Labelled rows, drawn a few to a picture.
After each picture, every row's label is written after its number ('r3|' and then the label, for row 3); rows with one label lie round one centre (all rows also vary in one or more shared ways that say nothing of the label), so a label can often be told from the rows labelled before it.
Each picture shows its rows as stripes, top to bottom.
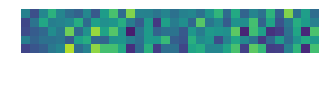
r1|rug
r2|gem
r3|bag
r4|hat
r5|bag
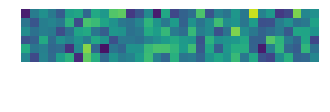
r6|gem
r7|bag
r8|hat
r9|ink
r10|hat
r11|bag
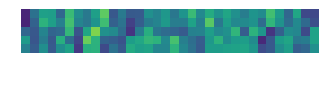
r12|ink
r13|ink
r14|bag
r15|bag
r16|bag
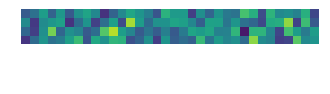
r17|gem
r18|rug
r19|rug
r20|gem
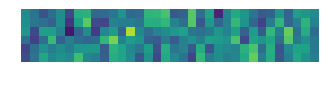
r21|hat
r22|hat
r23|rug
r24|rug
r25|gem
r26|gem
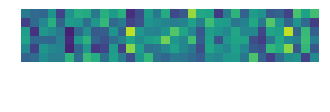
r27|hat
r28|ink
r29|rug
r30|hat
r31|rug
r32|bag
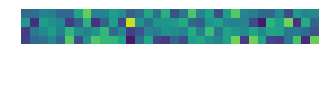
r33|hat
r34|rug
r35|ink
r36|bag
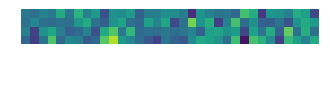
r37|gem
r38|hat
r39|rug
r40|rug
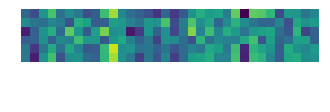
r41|rug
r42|hat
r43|ink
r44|gem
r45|rug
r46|rug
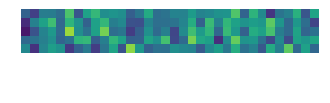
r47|bag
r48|ink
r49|ink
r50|hat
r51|rug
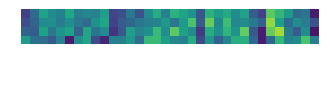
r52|ink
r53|ink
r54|ink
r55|hat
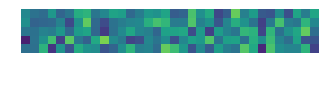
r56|hat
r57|hat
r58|gem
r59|ink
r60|gem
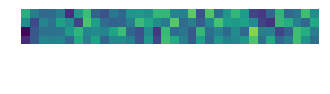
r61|hat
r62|bag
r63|gem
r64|gem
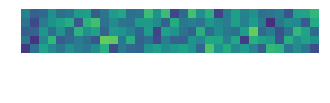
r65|hat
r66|bag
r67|gem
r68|rug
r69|ink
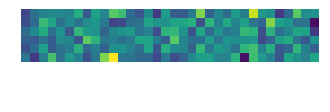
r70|gem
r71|ink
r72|gem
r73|bag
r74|gem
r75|rug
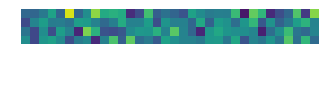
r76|bag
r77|gem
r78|bag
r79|rug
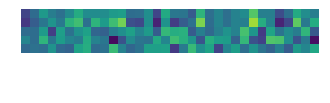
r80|gem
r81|gem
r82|gem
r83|ink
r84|hat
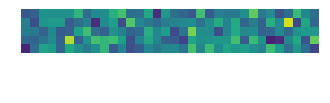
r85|gem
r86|rug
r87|hat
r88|bag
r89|ink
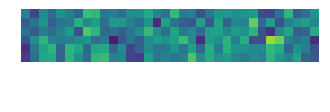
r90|bag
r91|gem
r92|bag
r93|ink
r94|ink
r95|ink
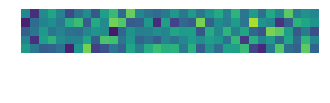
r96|rug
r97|gem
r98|ink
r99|rug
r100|hat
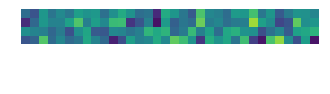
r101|gem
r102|gem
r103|hat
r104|ink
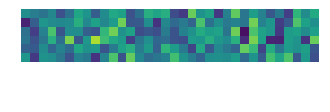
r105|hat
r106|gem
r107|rug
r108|bag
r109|gem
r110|rug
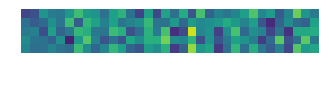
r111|gem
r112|bag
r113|hat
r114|hat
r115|hat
